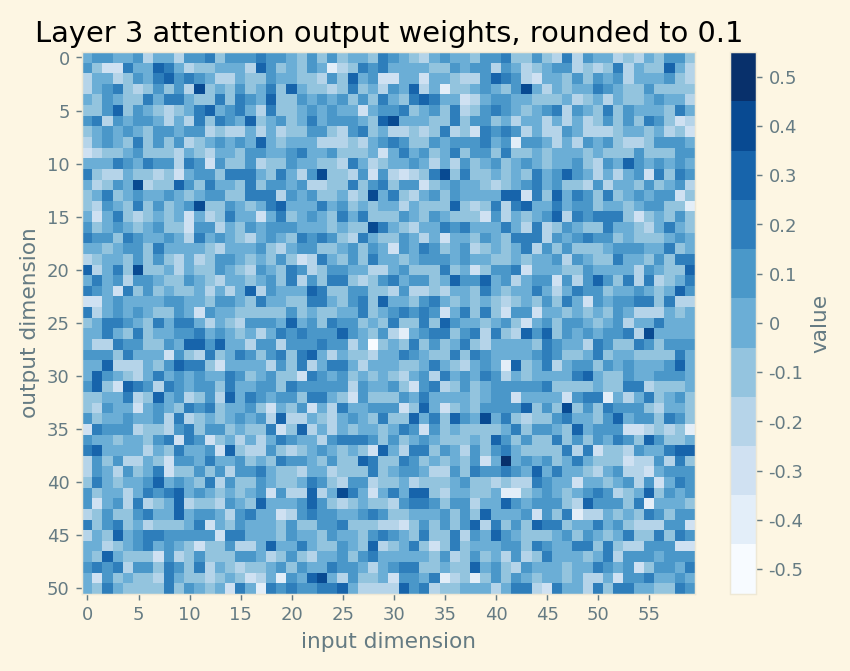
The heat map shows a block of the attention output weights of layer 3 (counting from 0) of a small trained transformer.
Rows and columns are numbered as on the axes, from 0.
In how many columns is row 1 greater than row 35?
29
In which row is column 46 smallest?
21
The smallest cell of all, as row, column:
27, 28
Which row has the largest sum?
26
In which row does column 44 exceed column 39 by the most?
44
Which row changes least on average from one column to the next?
9
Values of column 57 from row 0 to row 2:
0.1 0.3 0.1
